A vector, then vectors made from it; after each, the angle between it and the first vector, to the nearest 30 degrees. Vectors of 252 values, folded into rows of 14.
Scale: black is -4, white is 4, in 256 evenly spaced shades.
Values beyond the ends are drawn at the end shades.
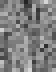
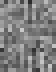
60 degrees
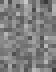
120 degrees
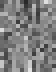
30 degrees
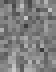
60 degrees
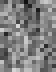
30 degrees
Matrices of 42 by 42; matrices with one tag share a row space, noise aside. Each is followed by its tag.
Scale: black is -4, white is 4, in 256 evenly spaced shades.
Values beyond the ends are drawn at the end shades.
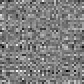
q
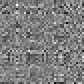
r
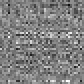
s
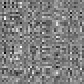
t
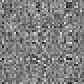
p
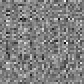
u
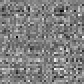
r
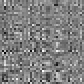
t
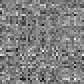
q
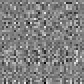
p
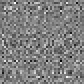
p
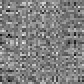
q
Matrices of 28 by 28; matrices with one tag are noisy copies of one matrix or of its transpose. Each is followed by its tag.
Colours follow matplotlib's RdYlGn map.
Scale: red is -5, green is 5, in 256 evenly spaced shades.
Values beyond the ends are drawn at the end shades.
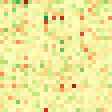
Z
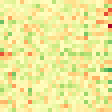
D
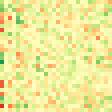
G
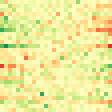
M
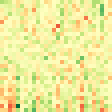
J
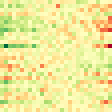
M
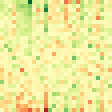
M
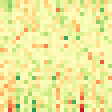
J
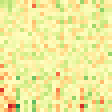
J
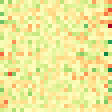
D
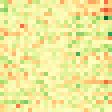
J
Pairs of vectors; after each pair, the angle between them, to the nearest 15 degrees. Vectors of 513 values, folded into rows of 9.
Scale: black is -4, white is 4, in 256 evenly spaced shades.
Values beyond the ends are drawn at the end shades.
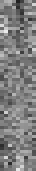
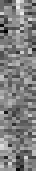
165 degrees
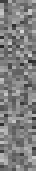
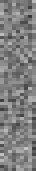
45 degrees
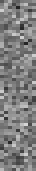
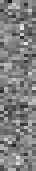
150 degrees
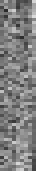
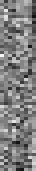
150 degrees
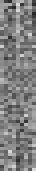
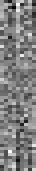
15 degrees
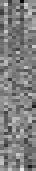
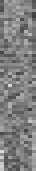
75 degrees
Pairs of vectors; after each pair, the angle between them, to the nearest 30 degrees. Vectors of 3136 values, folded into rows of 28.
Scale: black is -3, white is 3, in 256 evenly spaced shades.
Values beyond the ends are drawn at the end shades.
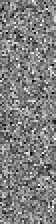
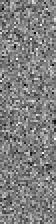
30 degrees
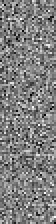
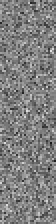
90 degrees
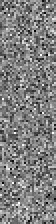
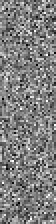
150 degrees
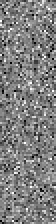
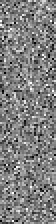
30 degrees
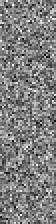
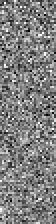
120 degrees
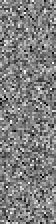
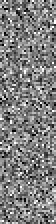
30 degrees
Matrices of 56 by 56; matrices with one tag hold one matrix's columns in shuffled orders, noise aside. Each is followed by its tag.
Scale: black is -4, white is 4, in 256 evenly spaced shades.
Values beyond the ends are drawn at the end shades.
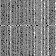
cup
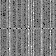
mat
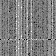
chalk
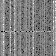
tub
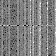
cup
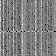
tub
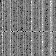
tub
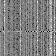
tub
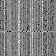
tub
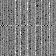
cup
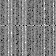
cup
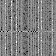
tub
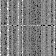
cup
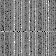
tub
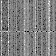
tub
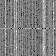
mat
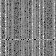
chalk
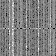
mat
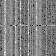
cup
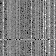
chalk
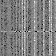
tub
